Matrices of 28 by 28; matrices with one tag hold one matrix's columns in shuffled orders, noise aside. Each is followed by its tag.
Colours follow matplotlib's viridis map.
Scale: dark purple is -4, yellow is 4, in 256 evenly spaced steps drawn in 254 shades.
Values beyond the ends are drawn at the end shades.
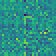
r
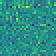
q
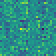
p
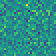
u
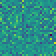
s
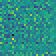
s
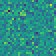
u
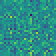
r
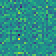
s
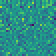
q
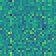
r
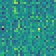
p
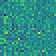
r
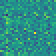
r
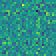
u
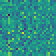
r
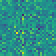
r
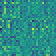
p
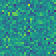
u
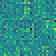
p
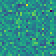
u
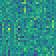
p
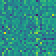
r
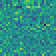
q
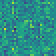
p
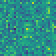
p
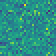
u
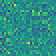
u
